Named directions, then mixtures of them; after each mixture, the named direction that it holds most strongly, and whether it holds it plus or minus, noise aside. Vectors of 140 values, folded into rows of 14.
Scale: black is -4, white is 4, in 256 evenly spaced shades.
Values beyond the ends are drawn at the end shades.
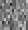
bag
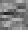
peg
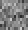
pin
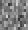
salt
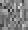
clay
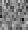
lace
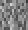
bag, minus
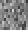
bag, minus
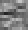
peg, plus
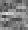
peg, minus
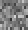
pin, minus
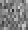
clay, plus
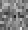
pin, plus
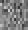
clay, minus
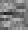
peg, plus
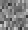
pin, minus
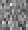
bag, minus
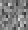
salt, minus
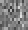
clay, plus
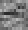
peg, plus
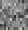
pin, plus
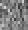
clay, minus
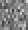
bag, plus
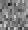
pin, minus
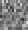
lace, plus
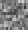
pin, minus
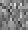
clay, plus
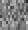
lace, plus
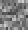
pin, minus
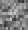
pin, plus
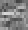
peg, minus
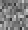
pin, minus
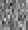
bag, plus
